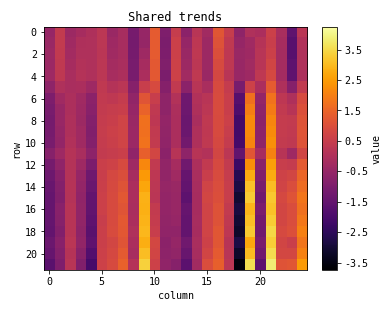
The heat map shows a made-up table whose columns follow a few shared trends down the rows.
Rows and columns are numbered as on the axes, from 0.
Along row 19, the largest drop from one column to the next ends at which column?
20
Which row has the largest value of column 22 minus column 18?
21
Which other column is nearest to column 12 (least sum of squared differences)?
14
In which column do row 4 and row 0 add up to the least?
23
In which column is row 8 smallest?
18
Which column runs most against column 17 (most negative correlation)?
10
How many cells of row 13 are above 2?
3
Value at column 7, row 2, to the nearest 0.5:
0
